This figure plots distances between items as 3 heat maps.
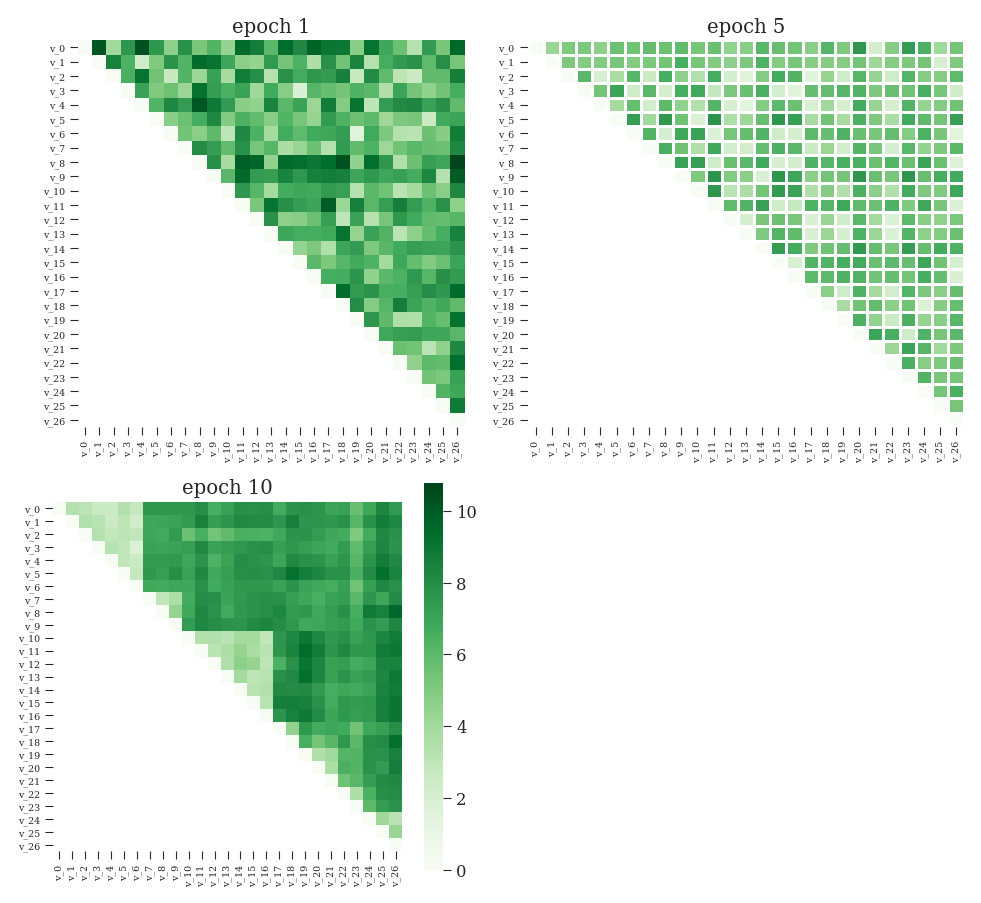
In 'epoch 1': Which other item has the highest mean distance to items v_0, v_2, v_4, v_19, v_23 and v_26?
v_17
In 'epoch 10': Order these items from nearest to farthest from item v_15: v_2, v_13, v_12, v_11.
v_13, v_11, v_12, v_2
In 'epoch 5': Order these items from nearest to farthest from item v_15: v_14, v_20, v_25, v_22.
v_25, v_22, v_20, v_14
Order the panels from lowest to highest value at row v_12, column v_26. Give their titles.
epoch 5, epoch 1, epoch 10
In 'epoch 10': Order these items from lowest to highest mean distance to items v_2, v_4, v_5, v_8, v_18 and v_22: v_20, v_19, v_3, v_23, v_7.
v_3, v_23, v_7, v_20, v_19
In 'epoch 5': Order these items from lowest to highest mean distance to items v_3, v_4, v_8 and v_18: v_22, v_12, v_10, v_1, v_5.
v_12, v_22, v_1, v_10, v_5
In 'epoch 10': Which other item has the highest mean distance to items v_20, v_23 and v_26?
v_11
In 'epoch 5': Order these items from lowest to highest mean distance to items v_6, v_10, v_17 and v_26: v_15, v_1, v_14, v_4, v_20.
v_4, v_15, v_1, v_14, v_20
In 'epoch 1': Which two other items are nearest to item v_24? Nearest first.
v_5, v_21
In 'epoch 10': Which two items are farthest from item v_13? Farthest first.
v_19, v_26
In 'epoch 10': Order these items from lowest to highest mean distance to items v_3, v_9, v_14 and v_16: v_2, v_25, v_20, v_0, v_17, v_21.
v_2, v_0, v_21, v_20, v_17, v_25
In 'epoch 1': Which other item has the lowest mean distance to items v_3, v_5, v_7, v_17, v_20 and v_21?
v_15
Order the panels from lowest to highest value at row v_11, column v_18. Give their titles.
epoch 1, epoch 5, epoch 10
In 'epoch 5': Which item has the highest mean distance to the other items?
v_20
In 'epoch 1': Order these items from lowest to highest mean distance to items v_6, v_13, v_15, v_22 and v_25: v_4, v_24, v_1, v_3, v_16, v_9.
v_3, v_24, v_9, v_16, v_1, v_4
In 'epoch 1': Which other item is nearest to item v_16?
v_1
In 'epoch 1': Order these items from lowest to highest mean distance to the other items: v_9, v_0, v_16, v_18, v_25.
v_25, v_16, v_18, v_0, v_9
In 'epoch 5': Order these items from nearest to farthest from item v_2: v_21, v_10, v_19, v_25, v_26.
v_19, v_10, v_21, v_25, v_26
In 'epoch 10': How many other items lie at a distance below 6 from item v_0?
7
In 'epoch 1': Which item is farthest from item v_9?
v_26
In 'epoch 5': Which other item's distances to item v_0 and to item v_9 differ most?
v_14
